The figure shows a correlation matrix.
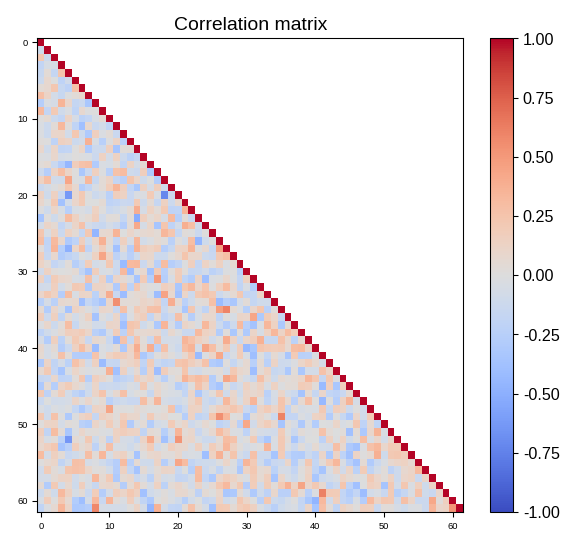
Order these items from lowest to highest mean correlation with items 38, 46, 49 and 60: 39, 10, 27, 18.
39, 18, 27, 10
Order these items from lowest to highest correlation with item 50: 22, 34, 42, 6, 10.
6, 22, 42, 34, 10
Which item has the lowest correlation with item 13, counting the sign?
30
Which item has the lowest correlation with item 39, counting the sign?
11
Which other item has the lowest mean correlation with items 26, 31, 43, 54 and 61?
34
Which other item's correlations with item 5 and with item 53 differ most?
60
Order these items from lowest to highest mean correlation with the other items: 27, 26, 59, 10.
59, 10, 26, 27
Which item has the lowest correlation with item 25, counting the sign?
8
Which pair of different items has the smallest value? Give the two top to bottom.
18, 20
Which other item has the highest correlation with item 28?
9
